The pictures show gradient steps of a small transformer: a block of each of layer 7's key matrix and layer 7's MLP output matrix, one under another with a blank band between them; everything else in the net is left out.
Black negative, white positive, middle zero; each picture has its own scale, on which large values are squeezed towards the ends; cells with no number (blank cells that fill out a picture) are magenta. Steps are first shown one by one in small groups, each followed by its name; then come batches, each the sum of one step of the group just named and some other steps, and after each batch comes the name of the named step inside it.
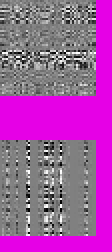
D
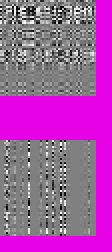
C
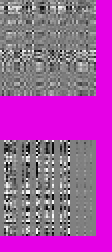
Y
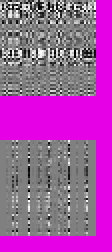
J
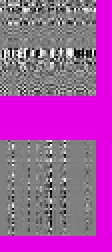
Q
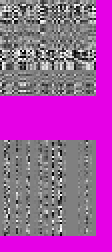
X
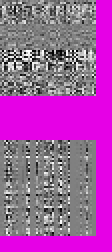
Y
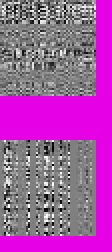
J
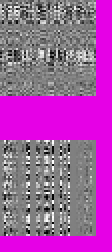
J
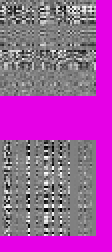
D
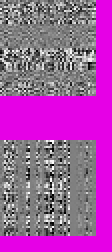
Q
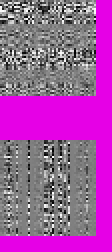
J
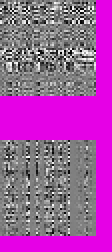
Y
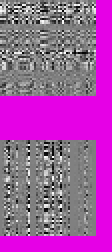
X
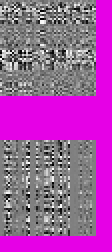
X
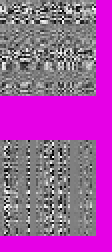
X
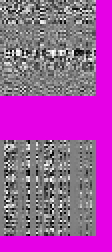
Q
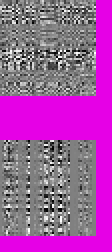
D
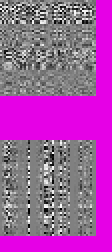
C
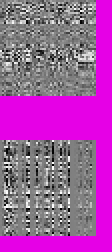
Y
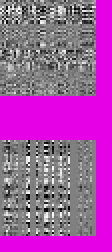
Y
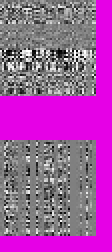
Y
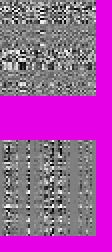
X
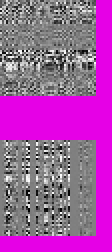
C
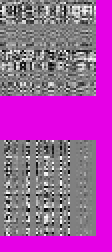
Y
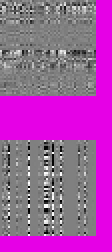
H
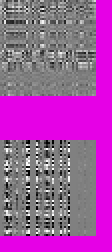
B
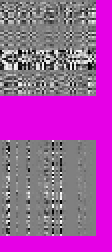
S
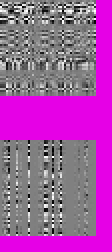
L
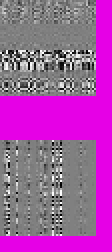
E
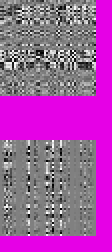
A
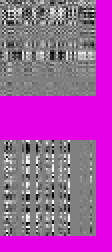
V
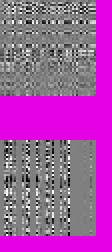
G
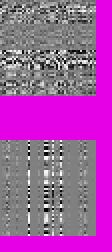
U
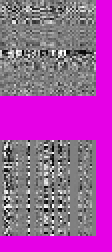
H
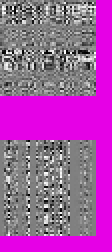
E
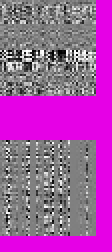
G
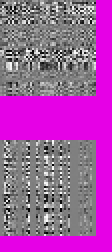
U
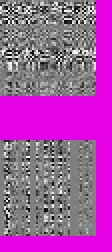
L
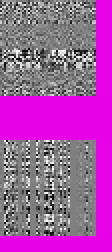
U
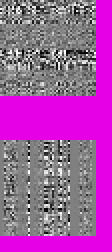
U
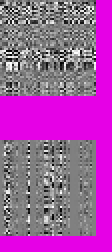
E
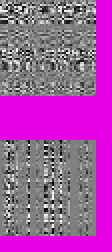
L
